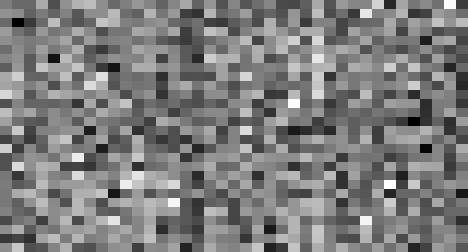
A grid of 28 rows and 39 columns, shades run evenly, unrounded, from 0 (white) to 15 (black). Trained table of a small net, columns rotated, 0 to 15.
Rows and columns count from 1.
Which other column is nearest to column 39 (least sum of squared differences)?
14
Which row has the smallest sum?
21
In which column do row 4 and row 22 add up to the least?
7
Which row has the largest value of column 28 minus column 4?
19
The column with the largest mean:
17
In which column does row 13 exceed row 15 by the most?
36
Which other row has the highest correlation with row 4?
24
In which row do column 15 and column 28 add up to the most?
15
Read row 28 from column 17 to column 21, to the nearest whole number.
9 5 7 7 6
